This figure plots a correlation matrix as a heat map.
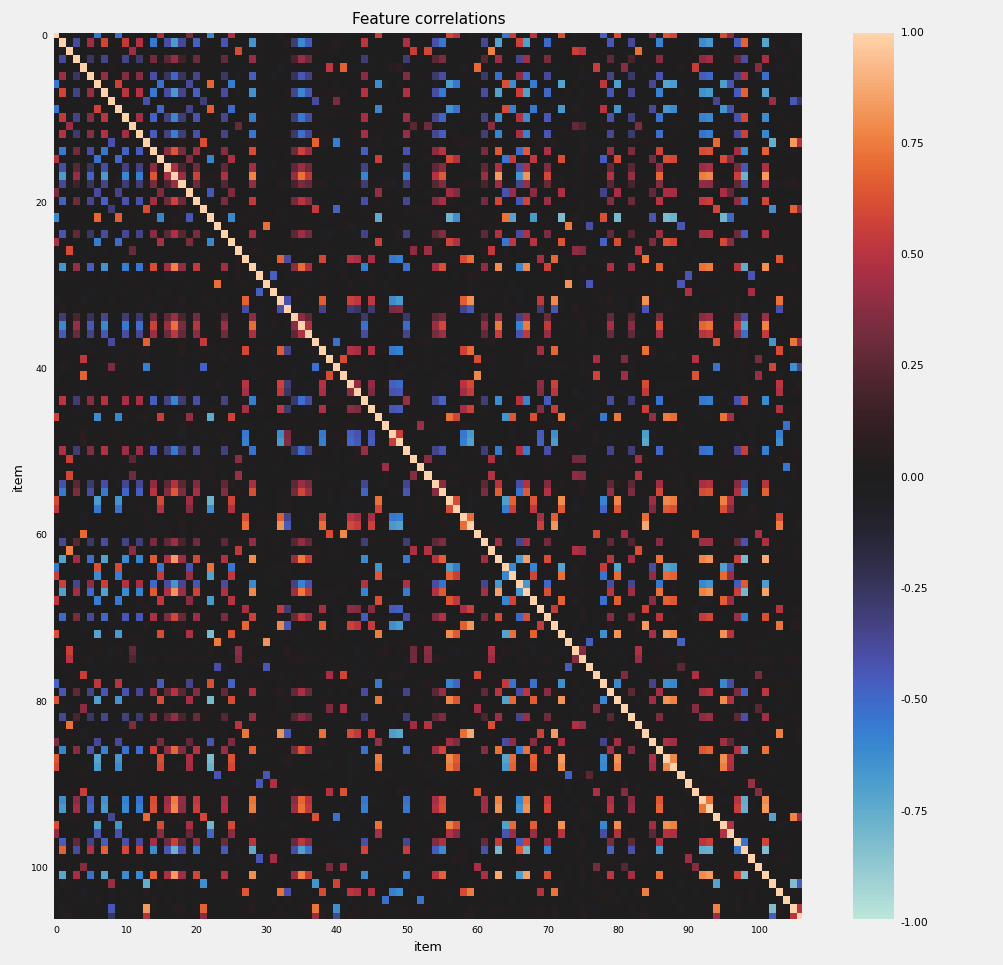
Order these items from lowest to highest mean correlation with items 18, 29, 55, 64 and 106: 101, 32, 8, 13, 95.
95, 8, 32, 13, 101
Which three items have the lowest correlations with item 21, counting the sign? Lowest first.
102, 40, 8
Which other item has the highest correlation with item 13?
105
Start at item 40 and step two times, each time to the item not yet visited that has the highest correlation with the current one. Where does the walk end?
8
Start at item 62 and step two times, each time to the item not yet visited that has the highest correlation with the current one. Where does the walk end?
83
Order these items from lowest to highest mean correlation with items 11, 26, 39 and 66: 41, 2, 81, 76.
76, 81, 41, 2
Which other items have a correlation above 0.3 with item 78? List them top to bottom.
6, 9, 22, 64
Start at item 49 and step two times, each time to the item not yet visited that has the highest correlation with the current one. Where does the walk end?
33
